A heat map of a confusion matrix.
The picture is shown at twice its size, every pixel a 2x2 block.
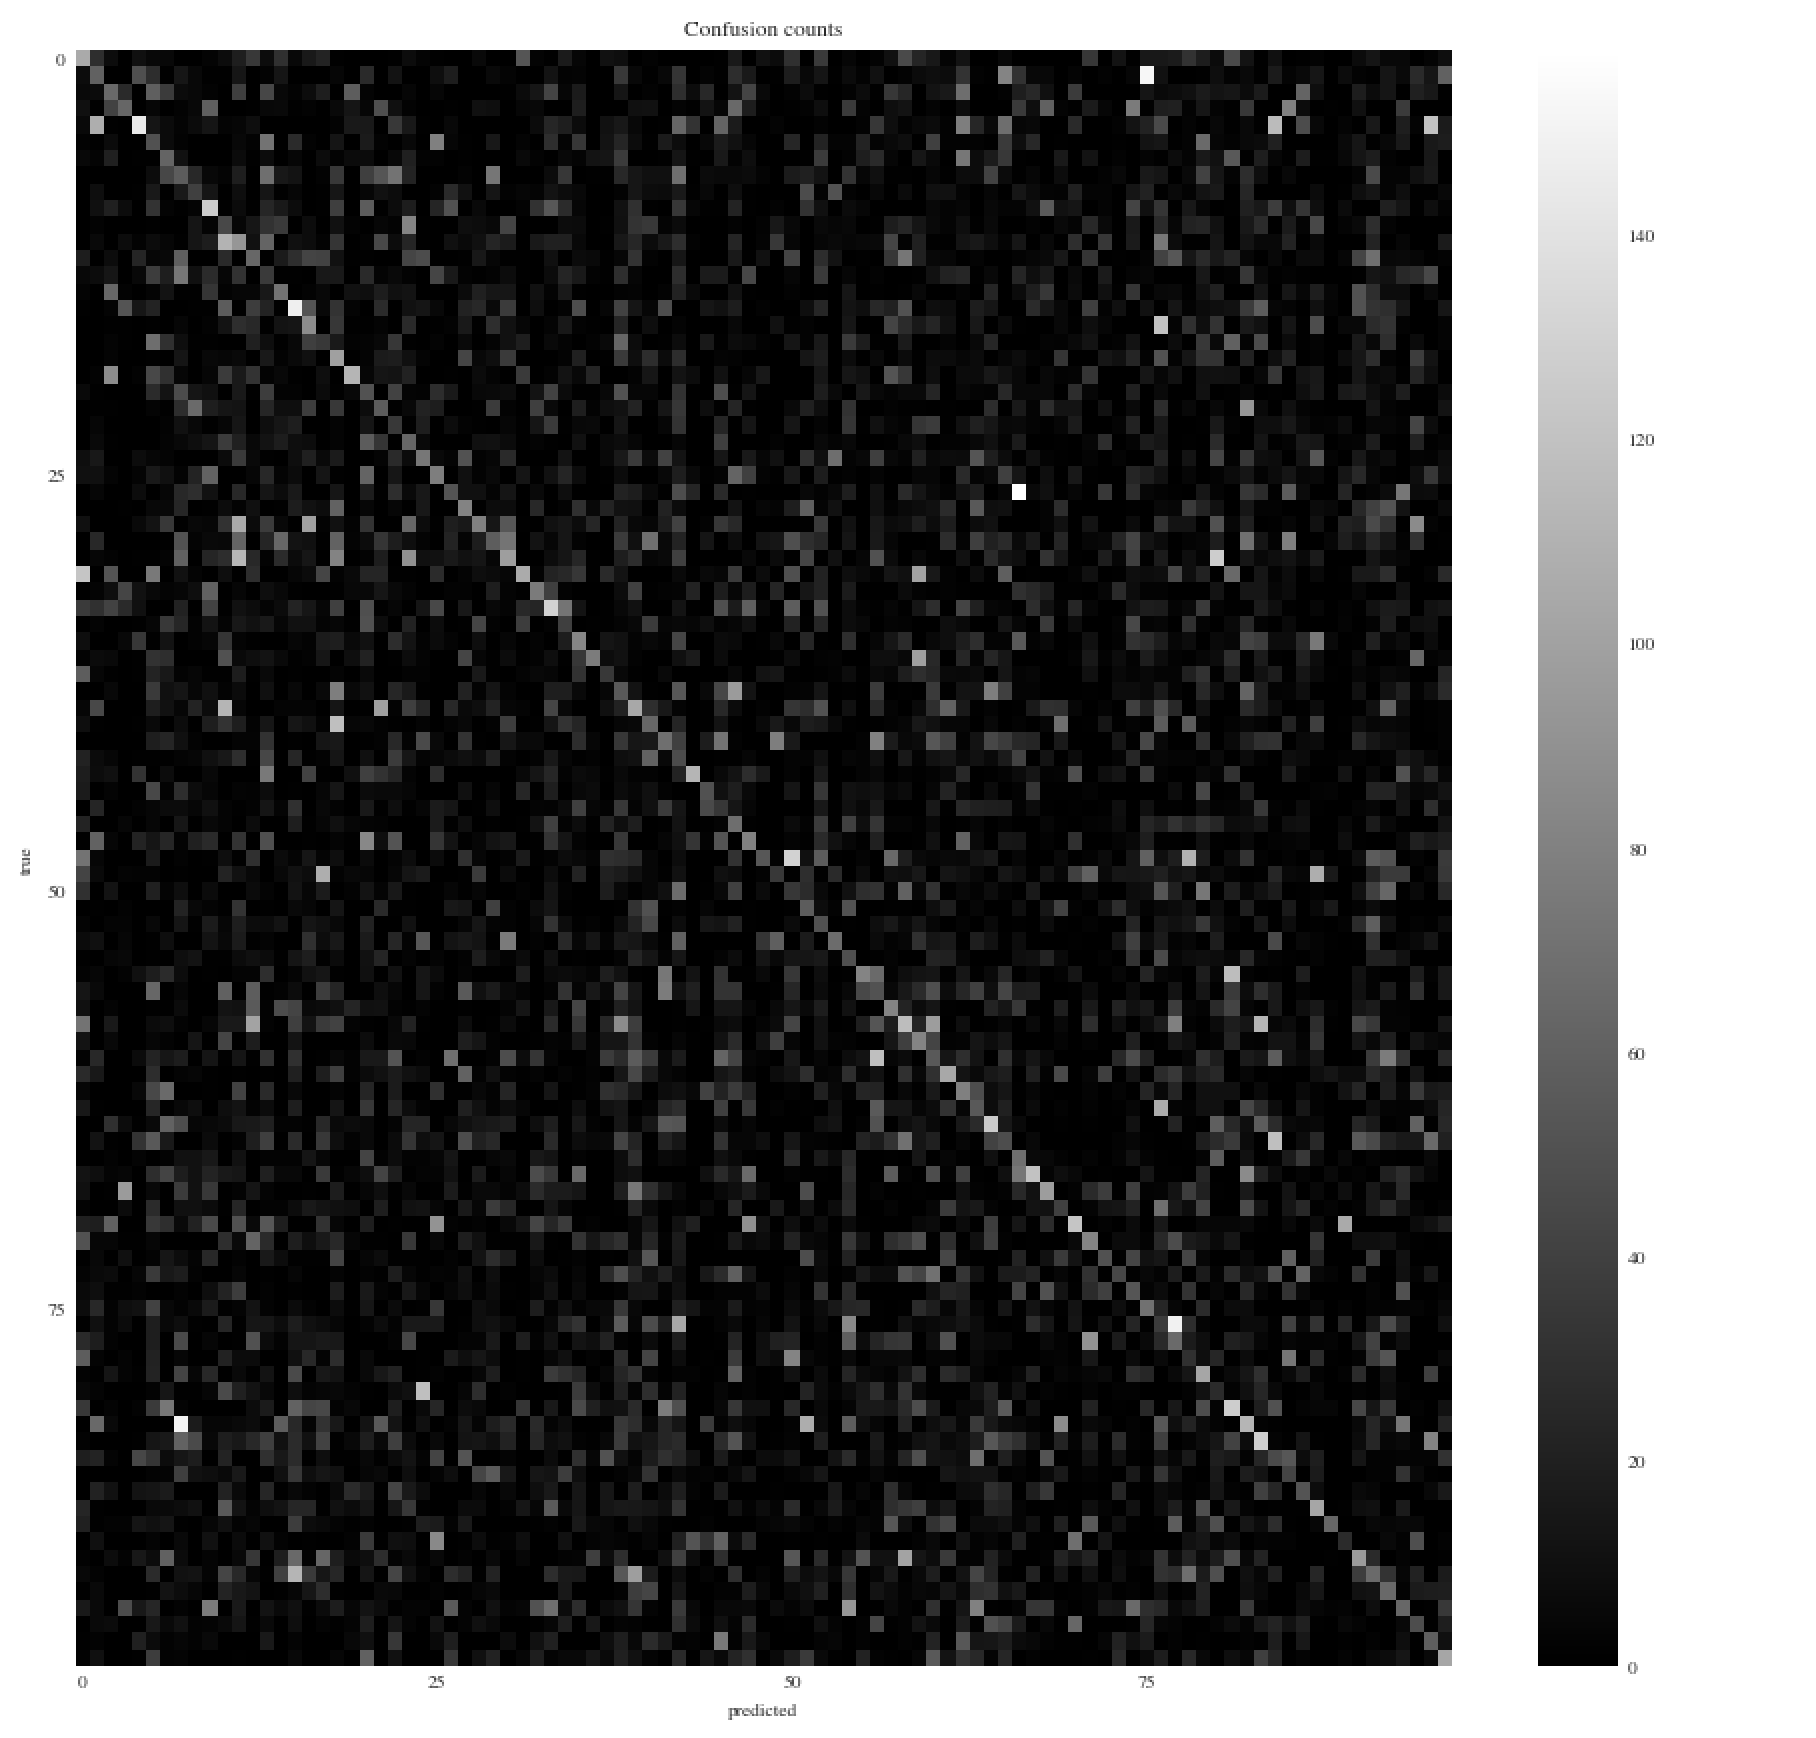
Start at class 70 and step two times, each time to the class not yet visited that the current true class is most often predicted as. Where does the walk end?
25
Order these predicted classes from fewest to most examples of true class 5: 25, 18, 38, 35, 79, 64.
64, 18, 38, 35, 79, 25
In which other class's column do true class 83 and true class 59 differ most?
95
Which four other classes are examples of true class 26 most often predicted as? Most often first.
66, 93, 85, 42
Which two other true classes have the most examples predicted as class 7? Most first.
82, 13
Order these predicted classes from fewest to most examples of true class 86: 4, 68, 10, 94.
94, 4, 10, 68
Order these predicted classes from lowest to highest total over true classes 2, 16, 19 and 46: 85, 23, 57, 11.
85, 23, 11, 57
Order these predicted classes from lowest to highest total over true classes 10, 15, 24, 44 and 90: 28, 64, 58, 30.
28, 64, 30, 58
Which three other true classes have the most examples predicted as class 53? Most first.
24, 8, 49
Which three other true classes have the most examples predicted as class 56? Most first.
60, 41, 55
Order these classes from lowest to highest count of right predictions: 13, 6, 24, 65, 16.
13, 65, 6, 24, 16
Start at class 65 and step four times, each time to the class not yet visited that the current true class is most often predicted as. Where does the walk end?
77
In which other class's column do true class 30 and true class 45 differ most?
80
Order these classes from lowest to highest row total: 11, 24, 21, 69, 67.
69, 21, 24, 11, 67
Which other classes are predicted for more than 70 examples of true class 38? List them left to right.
18, 46, 64
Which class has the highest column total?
42
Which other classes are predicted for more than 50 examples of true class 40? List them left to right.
18, 69, 76, 78
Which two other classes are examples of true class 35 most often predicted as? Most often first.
87, 66
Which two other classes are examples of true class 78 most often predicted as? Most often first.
50, 85
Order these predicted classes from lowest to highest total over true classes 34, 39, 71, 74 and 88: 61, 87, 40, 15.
87, 15, 40, 61
